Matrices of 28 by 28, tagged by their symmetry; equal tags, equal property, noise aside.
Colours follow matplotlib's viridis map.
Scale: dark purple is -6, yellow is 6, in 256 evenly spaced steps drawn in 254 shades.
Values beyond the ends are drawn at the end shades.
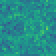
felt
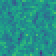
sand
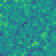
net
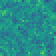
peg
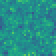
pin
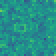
felt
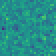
felt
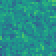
pin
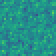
sand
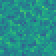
net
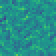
sand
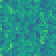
felt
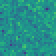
peg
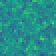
pin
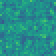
felt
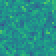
peg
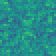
sand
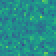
felt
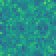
felt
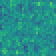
sand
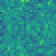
felt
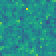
pin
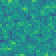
sand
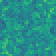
sand
